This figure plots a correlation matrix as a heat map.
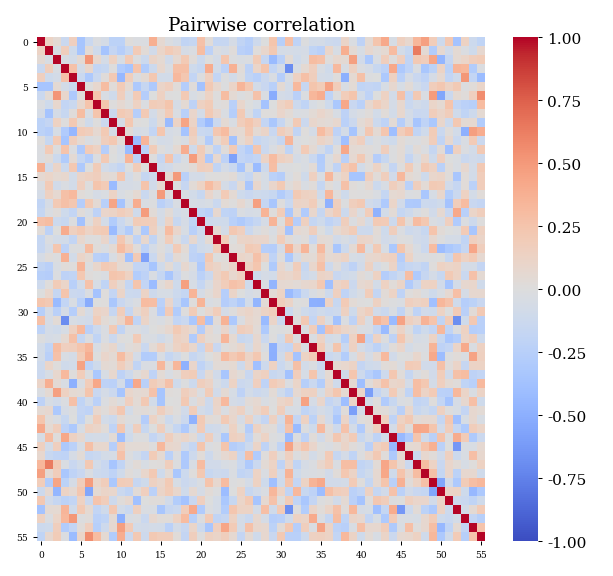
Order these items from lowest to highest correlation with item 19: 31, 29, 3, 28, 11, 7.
31, 7, 3, 29, 11, 28
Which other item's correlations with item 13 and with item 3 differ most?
24
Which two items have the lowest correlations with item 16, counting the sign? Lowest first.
9, 26
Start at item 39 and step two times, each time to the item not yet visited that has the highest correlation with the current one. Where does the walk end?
6
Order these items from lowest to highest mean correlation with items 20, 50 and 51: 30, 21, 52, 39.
39, 52, 21, 30
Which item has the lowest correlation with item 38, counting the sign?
4
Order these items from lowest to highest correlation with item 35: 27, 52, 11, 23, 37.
37, 52, 11, 27, 23
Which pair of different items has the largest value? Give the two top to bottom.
1, 47
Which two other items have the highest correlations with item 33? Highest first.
40, 23
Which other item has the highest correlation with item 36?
5
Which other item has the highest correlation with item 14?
0
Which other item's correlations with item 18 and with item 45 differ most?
52
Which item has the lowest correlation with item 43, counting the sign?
32
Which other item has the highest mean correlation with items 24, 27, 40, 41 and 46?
54
